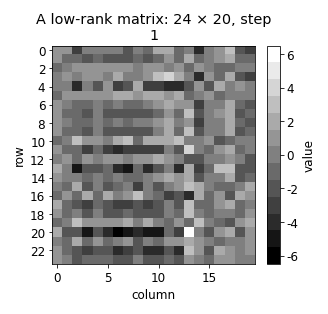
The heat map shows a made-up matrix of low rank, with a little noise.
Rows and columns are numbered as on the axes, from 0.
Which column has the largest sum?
13
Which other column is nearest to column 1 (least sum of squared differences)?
15
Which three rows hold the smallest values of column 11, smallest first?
4, 16, 22
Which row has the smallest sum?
20
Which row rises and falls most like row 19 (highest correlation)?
2
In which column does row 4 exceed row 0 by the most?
14
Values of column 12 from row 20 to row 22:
-3 1 -4
